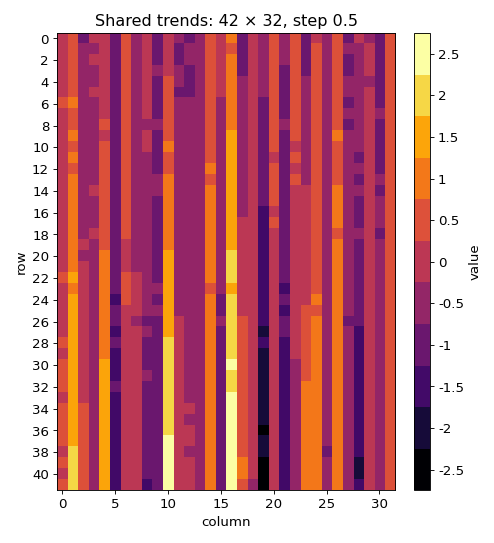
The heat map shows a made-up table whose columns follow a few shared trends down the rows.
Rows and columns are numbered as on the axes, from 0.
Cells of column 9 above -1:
6
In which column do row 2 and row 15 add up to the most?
16
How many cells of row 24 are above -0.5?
18
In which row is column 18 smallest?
41
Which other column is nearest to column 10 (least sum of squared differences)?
1
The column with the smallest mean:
19
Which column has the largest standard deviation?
10
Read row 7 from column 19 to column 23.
-1 0.5 -1 0.5 -0.5
